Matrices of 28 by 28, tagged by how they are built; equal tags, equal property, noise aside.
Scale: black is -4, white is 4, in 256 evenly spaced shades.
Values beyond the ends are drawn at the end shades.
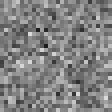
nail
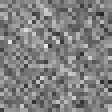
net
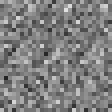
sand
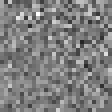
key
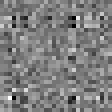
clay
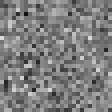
nail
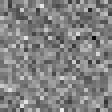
net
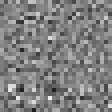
clay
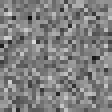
nail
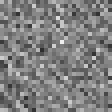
net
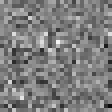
clay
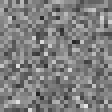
nail
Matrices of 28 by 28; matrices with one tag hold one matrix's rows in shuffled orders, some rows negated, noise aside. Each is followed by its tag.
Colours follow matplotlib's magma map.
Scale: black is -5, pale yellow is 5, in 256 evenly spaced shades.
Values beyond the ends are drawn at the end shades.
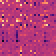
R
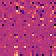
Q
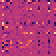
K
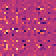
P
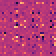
Q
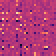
R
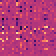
R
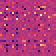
P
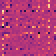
K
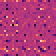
P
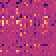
R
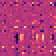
Q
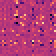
Q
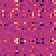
Q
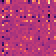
K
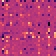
K
